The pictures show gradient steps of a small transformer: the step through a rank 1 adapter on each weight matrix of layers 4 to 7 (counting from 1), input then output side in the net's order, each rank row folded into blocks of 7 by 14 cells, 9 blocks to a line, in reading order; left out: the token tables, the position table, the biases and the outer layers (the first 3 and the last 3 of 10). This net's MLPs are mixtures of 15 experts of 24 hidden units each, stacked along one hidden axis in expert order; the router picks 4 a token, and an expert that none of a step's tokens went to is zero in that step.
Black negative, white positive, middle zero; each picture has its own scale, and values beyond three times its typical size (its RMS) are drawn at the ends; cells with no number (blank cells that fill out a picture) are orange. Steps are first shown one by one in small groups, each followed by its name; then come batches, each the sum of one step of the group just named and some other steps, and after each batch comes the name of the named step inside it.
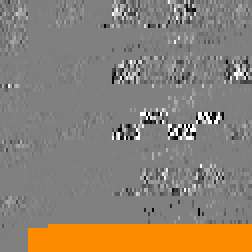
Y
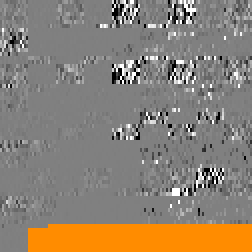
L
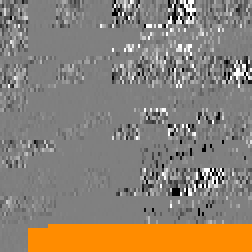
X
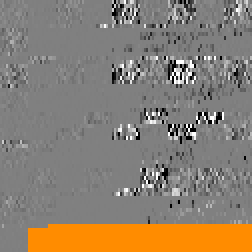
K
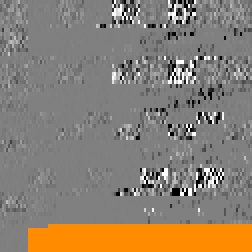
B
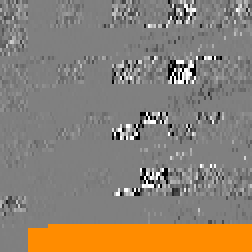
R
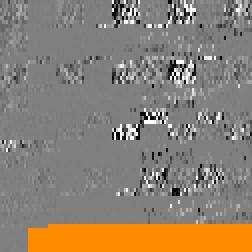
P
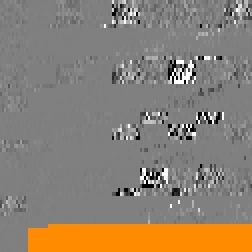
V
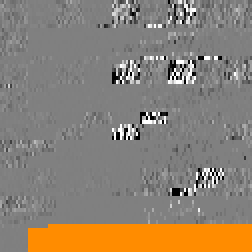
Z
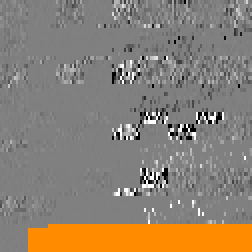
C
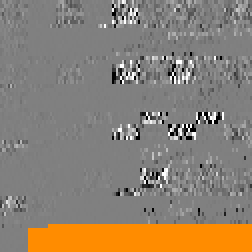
V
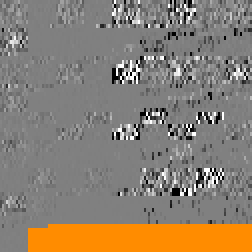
B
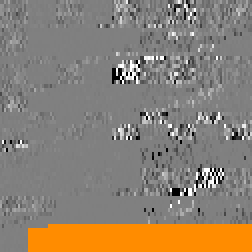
Z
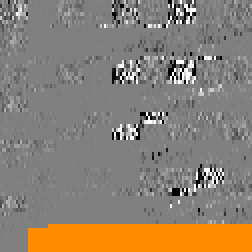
P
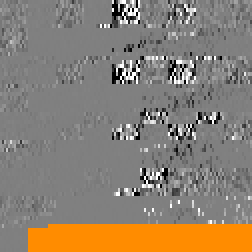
R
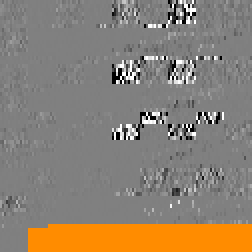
Z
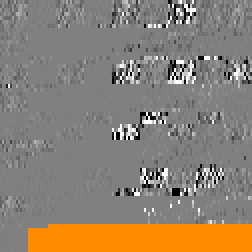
Z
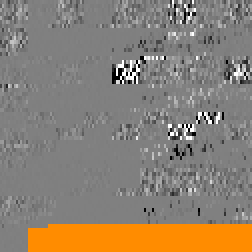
Y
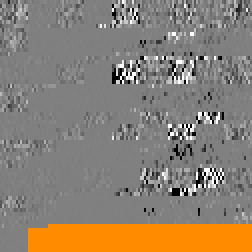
Y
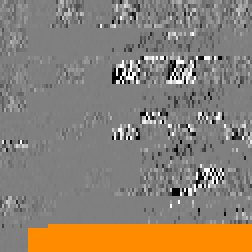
Z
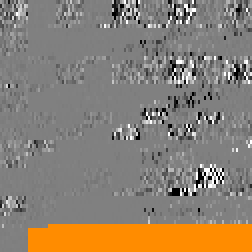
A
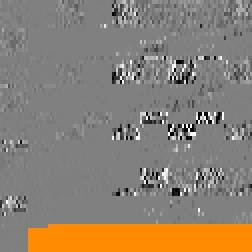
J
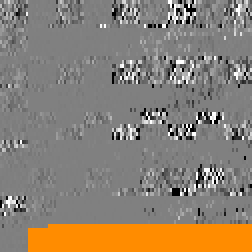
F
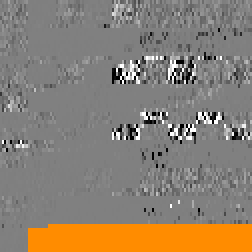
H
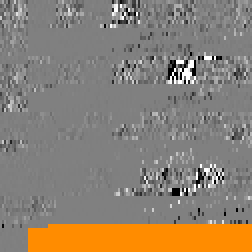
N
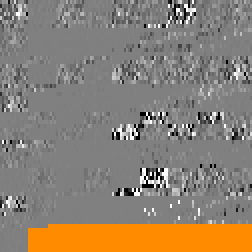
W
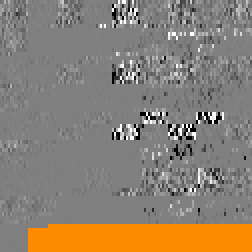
F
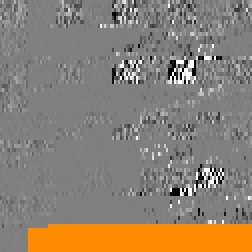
N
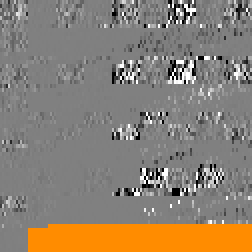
W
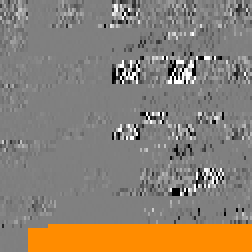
N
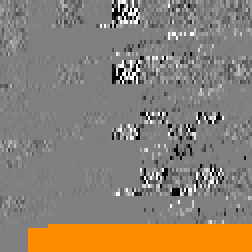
F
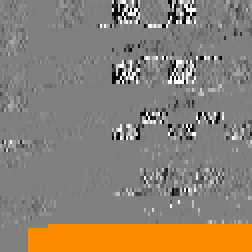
A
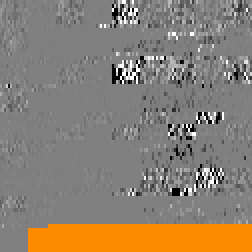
J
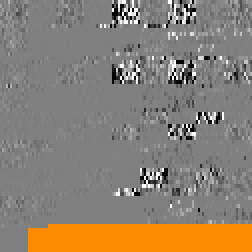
F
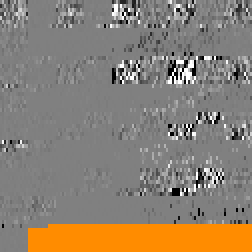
N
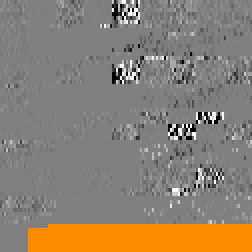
J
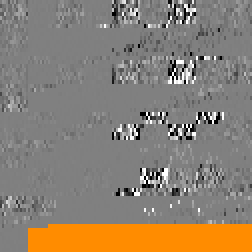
W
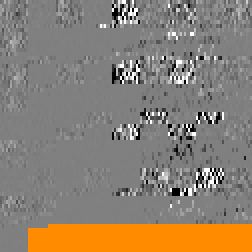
F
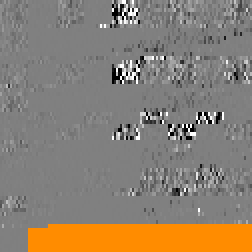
J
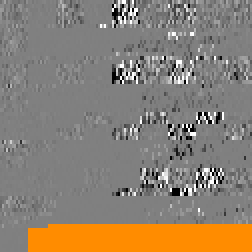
J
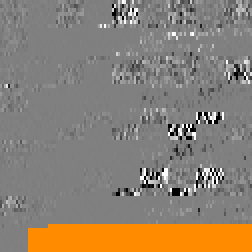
J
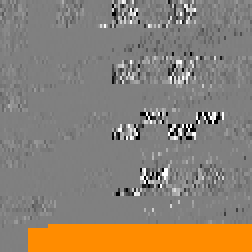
W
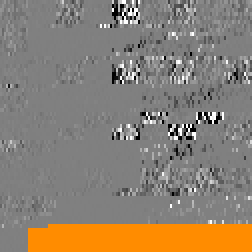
A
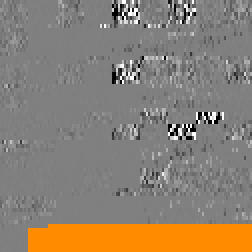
J
